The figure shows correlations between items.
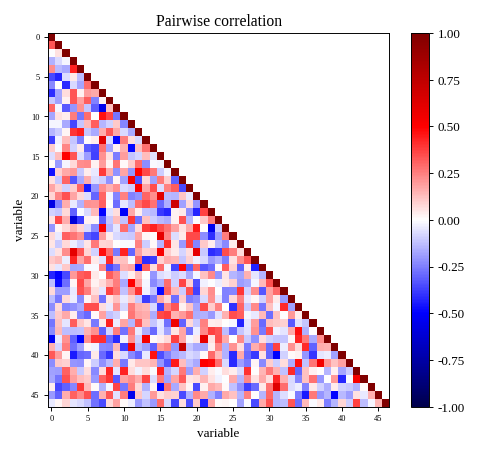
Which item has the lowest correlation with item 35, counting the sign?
45
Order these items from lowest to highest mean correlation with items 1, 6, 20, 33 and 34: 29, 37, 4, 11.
4, 29, 11, 37
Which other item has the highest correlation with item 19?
12
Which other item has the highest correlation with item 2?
15
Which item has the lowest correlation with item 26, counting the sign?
36
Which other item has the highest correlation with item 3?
27
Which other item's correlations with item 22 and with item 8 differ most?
10
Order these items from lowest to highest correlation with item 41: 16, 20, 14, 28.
16, 20, 28, 14
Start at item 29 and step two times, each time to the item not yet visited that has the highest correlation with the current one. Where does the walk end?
39
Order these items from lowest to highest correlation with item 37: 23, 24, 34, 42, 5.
24, 42, 5, 23, 34
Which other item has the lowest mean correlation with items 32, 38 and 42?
0
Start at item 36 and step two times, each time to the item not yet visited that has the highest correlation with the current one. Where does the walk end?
21
